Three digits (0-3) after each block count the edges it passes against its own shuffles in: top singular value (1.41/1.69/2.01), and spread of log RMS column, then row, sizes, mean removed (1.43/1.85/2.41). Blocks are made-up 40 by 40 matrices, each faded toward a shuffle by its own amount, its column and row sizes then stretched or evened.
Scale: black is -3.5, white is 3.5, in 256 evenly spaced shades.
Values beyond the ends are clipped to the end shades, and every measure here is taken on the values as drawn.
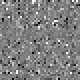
0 0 2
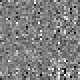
1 2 1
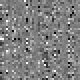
1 3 0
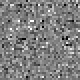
0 0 2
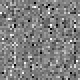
2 1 0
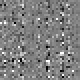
0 3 2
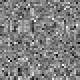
2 0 0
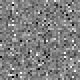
0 1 0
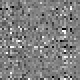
2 2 2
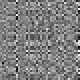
3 3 0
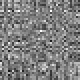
3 2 1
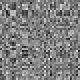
3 2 1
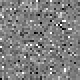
0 1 0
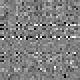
3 0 3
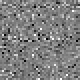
1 0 1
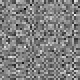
3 1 0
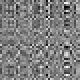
3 3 2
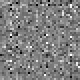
1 2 1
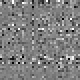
0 2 3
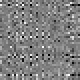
3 3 2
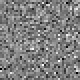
1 1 0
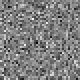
2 1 0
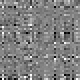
3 3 3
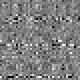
2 0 3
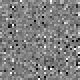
1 1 0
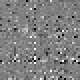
1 1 3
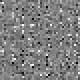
0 2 1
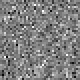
1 0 0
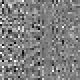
2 3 0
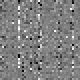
1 3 1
